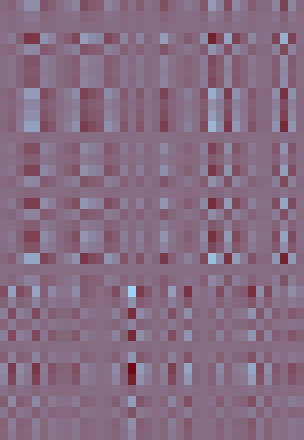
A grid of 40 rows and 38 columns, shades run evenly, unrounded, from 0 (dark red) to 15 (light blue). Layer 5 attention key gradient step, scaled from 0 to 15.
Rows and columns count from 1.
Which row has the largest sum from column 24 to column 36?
34
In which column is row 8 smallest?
27
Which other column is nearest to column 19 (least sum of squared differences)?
31
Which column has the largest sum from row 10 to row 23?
36
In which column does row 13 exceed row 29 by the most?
17
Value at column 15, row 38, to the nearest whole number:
8
